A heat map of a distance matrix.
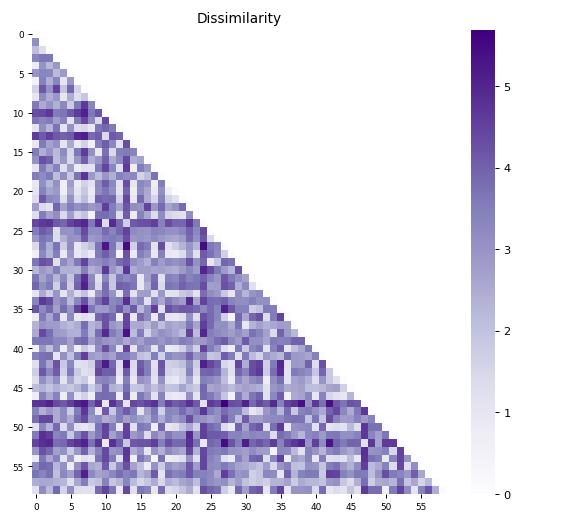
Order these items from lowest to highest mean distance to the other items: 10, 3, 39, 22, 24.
3, 39, 22, 10, 24
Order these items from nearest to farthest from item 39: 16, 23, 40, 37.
23, 16, 40, 37
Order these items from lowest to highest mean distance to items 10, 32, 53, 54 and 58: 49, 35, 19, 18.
19, 18, 49, 35
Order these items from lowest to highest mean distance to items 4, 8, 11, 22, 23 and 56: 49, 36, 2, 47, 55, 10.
36, 2, 55, 49, 10, 47
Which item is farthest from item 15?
7
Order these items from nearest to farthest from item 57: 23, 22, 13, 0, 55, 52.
55, 23, 0, 22, 13, 52
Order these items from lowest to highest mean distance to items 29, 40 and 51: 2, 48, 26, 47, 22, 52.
26, 48, 2, 22, 52, 47
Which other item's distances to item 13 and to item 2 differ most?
47
